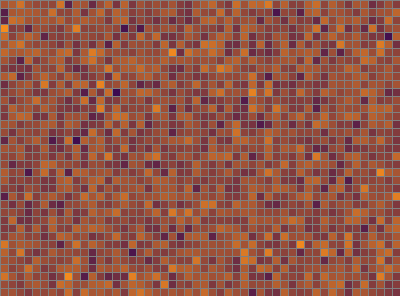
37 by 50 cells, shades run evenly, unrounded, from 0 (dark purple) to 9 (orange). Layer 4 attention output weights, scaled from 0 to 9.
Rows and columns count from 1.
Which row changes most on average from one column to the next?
6
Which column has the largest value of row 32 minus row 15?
31
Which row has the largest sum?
7
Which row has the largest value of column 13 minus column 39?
11
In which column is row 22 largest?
48
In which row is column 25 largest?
33
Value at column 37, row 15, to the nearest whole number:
5
